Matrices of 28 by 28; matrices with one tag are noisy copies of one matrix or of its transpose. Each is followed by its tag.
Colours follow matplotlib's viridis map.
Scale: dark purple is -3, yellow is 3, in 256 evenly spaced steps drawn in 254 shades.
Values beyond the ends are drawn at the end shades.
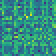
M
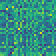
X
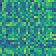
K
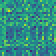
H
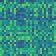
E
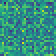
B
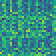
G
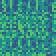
G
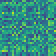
K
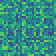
B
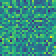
X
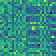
H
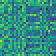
H
